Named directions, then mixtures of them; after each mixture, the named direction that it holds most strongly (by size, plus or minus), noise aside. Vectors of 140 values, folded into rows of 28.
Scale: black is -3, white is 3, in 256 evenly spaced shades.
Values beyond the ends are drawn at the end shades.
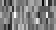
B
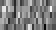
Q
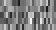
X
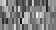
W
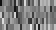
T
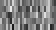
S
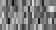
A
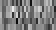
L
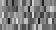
A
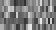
X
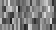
S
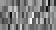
X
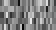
X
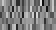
W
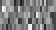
Q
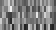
S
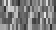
X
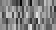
L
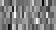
B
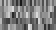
L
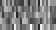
T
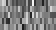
W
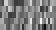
X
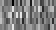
L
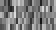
X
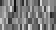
Q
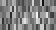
W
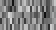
S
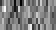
T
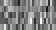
X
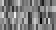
X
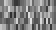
X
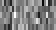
B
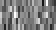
B
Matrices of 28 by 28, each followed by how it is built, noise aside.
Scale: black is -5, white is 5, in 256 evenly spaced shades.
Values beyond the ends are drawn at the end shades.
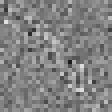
banded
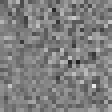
upper triangular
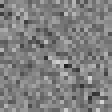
banded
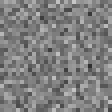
repeating rows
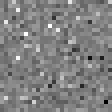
sparse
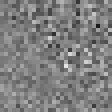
upper triangular
